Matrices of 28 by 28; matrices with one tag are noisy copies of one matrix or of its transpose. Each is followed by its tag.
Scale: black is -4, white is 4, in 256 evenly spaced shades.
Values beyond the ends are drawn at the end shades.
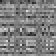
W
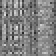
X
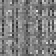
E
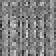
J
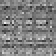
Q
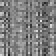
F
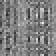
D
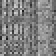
X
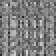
J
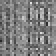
D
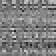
F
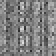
Q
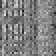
X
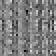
E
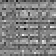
J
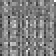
J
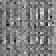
D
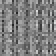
E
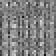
J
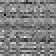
E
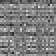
W
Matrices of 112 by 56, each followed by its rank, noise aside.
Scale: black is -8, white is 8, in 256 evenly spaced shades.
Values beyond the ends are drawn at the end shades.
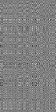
three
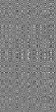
three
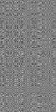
four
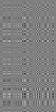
one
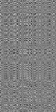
three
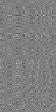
four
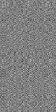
six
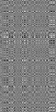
two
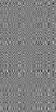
two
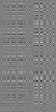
one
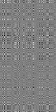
two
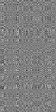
three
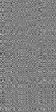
four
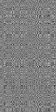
four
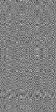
four
